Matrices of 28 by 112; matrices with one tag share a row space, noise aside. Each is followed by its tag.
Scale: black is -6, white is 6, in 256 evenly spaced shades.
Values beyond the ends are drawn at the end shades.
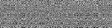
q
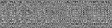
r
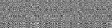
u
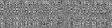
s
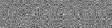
u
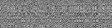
q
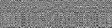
q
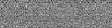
s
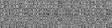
s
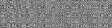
r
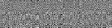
u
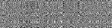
u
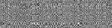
u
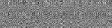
u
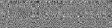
u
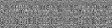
s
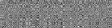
u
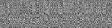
u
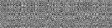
q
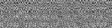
s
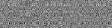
u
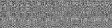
r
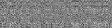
r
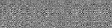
r
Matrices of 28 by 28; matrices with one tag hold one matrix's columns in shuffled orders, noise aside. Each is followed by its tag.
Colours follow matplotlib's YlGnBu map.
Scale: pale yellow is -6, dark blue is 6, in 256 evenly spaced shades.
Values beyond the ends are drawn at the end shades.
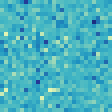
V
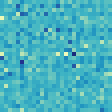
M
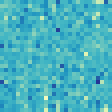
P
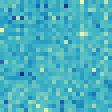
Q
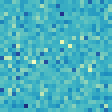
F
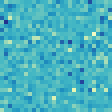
V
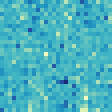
P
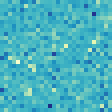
F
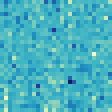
P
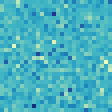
F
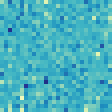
P
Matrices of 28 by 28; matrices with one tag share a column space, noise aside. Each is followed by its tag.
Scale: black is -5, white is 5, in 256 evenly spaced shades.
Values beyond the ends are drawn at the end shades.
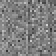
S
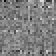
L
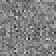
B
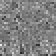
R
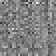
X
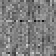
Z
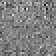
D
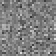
B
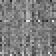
Z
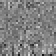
R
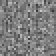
S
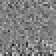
R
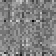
Z
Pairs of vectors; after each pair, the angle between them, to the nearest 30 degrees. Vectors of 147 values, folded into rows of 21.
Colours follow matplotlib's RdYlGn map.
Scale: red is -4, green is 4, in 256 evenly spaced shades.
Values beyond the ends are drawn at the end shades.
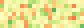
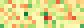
60 degrees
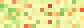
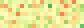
120 degrees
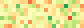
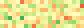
60 degrees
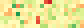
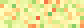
60 degrees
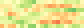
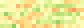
150 degrees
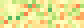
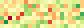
150 degrees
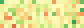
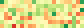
30 degrees
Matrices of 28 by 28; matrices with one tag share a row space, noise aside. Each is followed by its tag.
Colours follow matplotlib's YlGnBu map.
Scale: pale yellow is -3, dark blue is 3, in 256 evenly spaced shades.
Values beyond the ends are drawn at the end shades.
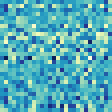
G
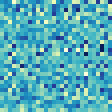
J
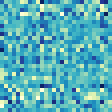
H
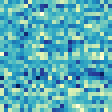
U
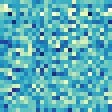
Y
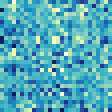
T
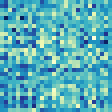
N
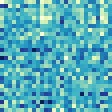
H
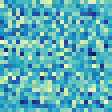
H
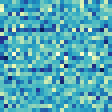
H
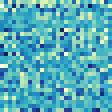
H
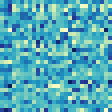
Y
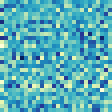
H
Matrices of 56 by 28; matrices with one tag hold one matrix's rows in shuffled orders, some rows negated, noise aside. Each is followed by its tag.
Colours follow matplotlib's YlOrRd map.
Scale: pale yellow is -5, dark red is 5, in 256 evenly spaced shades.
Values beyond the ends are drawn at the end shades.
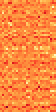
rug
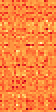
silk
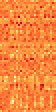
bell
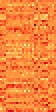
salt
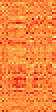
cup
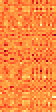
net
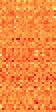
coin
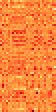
cup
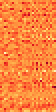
net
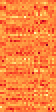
salt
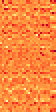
rug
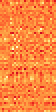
bell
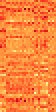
salt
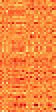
cup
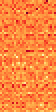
silk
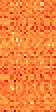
bell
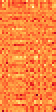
cup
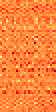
coin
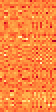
net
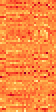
salt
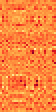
cup
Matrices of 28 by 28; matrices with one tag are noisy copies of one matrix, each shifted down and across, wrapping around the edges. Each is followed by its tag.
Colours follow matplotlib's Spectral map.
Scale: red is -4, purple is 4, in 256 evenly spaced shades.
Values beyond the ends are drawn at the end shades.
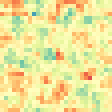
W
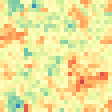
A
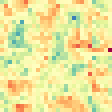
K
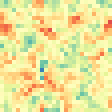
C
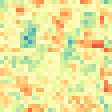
K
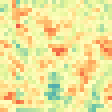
K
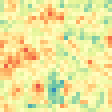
A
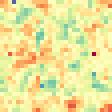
C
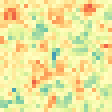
C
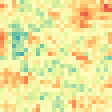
A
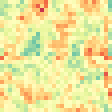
K
